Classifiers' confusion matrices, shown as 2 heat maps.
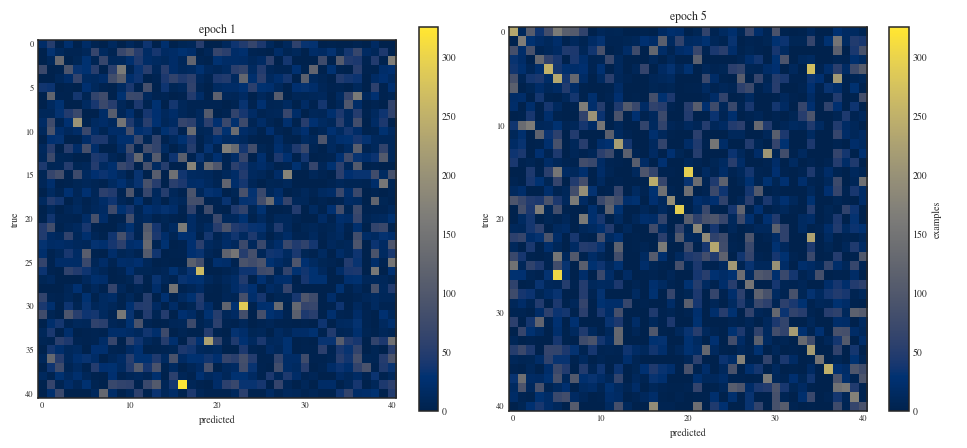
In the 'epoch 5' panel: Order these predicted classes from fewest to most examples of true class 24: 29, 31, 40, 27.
29, 31, 27, 40
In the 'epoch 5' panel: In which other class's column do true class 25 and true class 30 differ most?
0
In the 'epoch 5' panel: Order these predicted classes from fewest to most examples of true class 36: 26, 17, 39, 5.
26, 17, 5, 39
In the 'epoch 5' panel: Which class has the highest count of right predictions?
19
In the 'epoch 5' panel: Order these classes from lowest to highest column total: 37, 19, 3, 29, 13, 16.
13, 19, 29, 3, 16, 37
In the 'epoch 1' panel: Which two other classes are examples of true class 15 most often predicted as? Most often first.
28, 13
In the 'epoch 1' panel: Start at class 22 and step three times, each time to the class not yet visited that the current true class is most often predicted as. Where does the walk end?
16
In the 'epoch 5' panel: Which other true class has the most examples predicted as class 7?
18
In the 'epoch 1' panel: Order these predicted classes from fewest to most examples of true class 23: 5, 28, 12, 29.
5, 29, 28, 12
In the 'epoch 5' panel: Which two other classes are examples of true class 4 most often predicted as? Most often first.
34, 40
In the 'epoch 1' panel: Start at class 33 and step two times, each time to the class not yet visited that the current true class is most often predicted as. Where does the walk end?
17
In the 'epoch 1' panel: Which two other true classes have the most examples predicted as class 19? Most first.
34, 14
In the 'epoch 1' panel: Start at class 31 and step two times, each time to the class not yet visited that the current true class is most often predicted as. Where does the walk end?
4
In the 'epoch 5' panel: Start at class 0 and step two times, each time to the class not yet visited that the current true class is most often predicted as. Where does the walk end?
37
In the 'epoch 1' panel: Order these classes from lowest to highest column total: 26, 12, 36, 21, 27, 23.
26, 27, 21, 12, 36, 23
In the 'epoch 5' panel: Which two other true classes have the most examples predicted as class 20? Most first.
15, 17
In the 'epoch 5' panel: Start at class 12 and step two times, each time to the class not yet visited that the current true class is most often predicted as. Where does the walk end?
17
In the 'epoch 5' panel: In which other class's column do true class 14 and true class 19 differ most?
3
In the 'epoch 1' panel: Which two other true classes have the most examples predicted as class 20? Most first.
6, 14
